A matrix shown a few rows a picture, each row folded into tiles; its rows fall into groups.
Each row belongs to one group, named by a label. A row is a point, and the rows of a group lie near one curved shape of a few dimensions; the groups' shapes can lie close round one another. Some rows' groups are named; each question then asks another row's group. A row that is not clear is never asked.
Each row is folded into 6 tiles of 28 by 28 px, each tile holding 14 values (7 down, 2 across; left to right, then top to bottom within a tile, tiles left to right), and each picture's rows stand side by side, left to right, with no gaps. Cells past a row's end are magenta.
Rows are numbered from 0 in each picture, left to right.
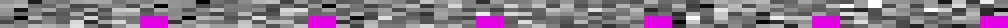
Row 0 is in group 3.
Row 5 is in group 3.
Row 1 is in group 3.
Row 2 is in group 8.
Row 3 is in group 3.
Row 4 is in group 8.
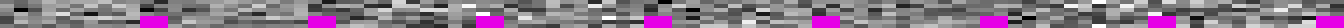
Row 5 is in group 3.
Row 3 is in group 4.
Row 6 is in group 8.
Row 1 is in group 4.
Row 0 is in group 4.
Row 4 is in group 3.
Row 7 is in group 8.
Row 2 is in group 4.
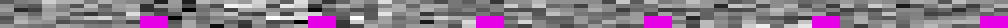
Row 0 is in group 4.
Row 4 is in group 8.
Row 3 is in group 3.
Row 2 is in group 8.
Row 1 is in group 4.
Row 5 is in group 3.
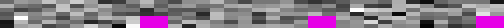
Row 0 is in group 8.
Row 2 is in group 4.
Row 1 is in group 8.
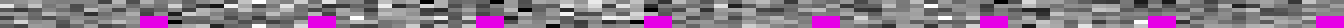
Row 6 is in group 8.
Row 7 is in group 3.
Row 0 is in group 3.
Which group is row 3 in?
4
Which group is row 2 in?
4
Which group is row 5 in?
4
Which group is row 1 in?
8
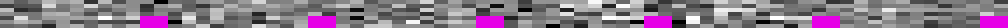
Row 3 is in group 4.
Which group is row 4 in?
8
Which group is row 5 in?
4
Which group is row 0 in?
4
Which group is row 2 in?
3
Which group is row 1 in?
8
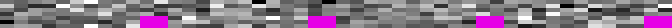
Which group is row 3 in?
3
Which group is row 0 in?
8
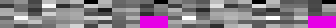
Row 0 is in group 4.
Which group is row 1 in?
4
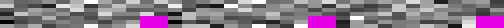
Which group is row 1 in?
8
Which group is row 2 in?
8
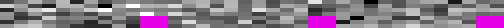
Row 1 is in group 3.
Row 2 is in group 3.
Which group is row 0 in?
4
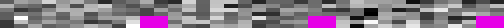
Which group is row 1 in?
4
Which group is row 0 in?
8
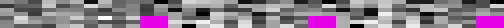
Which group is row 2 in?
8
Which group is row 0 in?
4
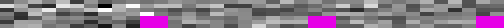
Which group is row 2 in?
3
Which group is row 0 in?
4
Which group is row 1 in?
3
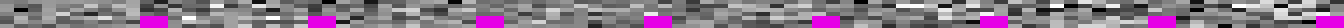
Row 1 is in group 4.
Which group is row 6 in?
3
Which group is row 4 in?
4
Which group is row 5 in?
4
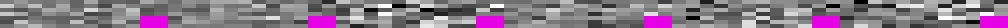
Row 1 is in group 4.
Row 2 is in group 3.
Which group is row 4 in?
3
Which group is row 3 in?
4
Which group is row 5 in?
4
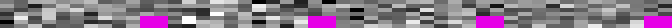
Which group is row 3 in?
8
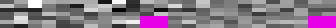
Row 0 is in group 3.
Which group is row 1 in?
3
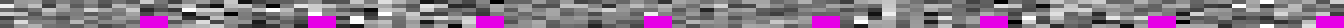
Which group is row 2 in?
8
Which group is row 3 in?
4
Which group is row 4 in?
3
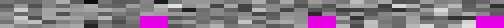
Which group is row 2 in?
8
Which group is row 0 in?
4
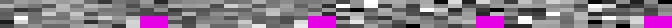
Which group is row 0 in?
8
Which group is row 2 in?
3
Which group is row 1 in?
8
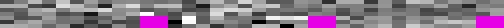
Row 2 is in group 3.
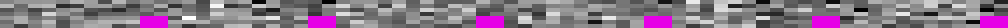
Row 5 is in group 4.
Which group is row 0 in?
3
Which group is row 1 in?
4
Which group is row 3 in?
8
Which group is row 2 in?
3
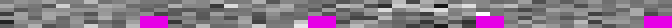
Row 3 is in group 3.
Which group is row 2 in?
4
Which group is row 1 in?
8
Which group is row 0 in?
8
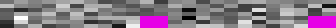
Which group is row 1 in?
3
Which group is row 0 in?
8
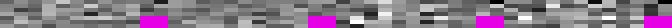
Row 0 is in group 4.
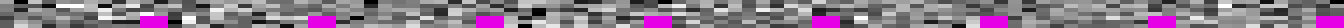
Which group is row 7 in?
4
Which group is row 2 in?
3
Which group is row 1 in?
8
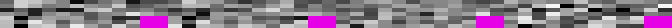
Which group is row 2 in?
8
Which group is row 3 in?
3
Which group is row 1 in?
8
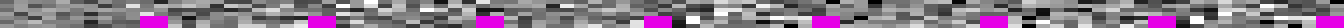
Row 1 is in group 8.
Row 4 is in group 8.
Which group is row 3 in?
8
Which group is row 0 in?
4
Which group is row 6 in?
8
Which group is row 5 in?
3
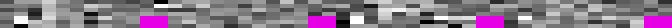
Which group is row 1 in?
3
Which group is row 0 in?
8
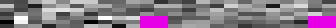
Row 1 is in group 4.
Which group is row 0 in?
8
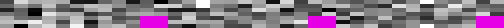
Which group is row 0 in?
8
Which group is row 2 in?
8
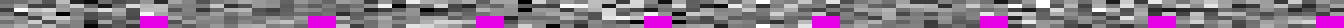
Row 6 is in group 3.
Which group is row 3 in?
4
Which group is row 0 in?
4
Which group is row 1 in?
3
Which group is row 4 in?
8
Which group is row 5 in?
4
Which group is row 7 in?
3
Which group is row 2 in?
3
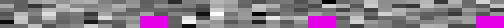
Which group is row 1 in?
8
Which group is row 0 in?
8
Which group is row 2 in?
3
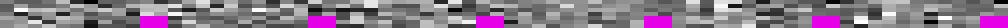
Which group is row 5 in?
8
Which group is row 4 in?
4
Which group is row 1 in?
3
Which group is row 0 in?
4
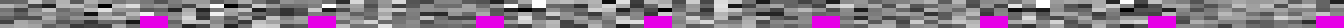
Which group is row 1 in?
3
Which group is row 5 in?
3
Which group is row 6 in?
3
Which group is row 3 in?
3
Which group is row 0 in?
4
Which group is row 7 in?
4
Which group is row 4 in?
4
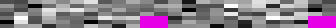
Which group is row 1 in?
4
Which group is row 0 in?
8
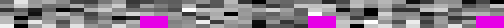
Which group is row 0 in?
8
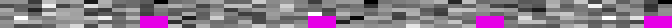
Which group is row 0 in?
4
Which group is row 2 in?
3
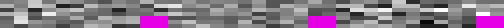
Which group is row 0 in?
3
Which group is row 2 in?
4
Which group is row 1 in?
3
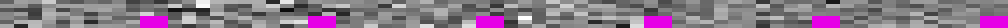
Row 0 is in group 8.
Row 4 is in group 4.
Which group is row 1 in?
3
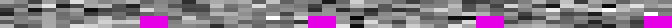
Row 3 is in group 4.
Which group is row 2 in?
8
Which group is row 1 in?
4
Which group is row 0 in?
3
